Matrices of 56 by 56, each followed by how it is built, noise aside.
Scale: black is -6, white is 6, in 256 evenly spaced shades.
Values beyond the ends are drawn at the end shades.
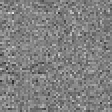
low rank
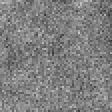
smooth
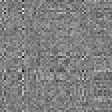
low rank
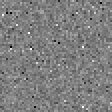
sparse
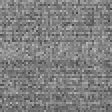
blocks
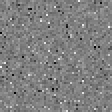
sparse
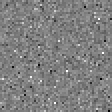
sparse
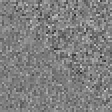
upper triangular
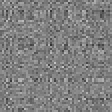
low rank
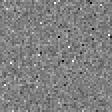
sparse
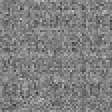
blocks
